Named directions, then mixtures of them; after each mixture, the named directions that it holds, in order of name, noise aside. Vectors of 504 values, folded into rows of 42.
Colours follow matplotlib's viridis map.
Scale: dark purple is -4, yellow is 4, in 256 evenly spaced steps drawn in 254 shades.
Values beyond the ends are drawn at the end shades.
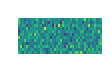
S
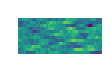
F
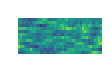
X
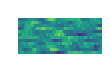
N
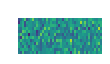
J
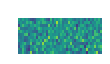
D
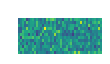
J, N, S.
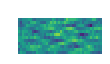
F, N.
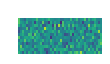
S.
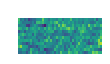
D, S, X.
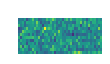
J, N, S.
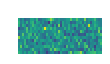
N, S.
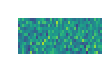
D.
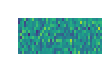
J.
